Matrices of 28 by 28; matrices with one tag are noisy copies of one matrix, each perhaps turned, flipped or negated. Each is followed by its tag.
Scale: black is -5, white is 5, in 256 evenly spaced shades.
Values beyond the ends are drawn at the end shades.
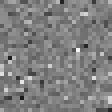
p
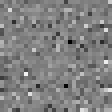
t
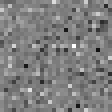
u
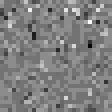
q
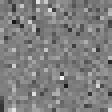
p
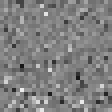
q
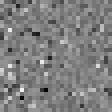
q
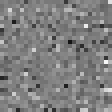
t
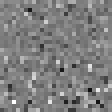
q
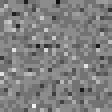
u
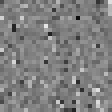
p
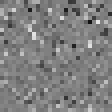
q
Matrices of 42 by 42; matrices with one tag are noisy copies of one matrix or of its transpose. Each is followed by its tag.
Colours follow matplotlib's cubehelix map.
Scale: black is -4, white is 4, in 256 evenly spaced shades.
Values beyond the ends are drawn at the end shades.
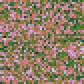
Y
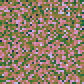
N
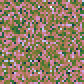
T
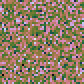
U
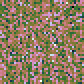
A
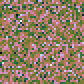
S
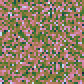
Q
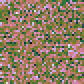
Y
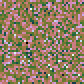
Q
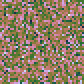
U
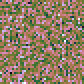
U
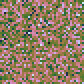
N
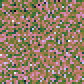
N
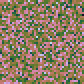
S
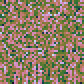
A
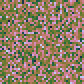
T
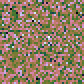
S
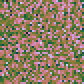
N
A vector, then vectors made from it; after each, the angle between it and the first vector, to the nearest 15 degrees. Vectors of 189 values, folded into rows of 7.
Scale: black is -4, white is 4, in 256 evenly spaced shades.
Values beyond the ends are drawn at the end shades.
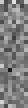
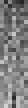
105 degrees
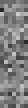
105 degrees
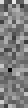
15 degrees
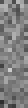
150 degrees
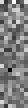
15 degrees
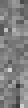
105 degrees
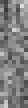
105 degrees
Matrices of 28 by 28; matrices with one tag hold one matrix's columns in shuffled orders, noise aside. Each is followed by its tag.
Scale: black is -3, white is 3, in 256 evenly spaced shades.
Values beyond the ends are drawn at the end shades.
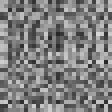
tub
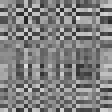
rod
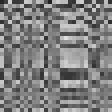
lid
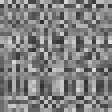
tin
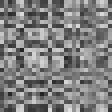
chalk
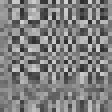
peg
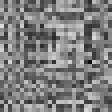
tub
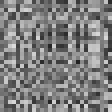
tub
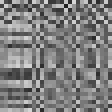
lid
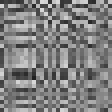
lid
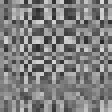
peg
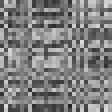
chalk
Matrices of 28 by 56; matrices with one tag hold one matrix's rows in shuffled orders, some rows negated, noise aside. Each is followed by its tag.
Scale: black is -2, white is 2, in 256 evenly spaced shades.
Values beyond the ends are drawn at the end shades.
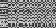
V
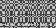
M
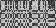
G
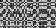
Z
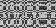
Z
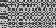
V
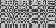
G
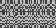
M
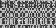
M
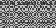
M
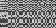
V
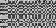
V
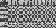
V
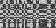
Z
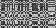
G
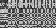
V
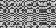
Z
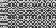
V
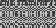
M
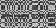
G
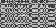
G
